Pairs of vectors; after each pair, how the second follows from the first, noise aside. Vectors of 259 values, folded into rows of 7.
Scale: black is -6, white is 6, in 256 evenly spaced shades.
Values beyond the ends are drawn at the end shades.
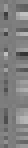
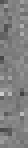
reversed, negated, partly zeroed.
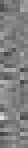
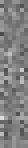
sign-scrambled.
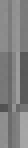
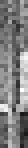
negated, scaled up.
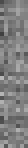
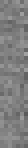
reversed, shrunk.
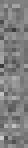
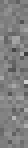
reversed, negated, partly zeroed.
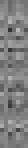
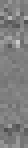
reversed, negated, partly zeroed.
